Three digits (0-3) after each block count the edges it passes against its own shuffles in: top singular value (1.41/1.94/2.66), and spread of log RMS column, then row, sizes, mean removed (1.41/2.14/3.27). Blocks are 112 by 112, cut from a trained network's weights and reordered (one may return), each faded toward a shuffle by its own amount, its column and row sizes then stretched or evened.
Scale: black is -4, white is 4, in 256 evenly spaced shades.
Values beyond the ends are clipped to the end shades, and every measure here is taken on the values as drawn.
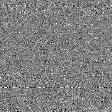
1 0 2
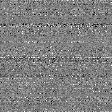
1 1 3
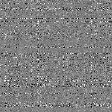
0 2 3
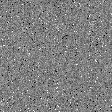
0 1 0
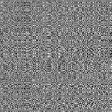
3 2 3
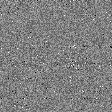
0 1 1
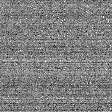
2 1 1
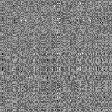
3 2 2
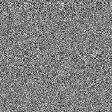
2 0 2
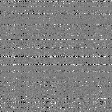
2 1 3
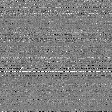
2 0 3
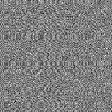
3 1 1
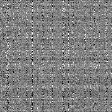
2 3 0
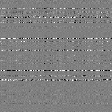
3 0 3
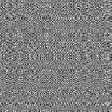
3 1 3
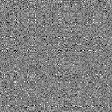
2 1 2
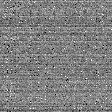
2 1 0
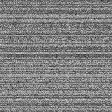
3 0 1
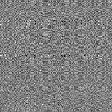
3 1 2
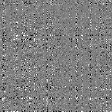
2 3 2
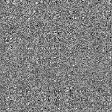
1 2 2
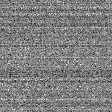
2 1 1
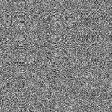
2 1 1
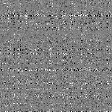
2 2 3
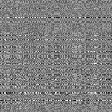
3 0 3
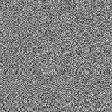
3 0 0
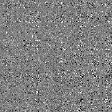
0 2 2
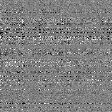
1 2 3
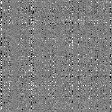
1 3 2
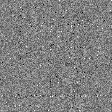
0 1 1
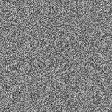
2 1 0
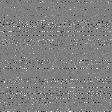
1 0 3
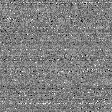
1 0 2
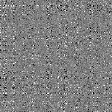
2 2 2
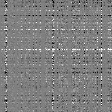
3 3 2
